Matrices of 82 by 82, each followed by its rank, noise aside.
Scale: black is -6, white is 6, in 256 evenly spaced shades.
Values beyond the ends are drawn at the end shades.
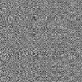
five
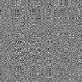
six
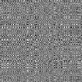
four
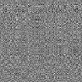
seven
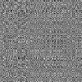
six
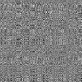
five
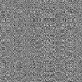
seven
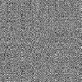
six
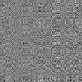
four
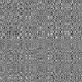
four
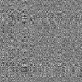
seven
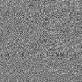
seven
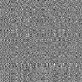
four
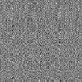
six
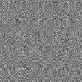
seven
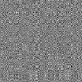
four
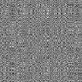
six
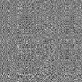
six
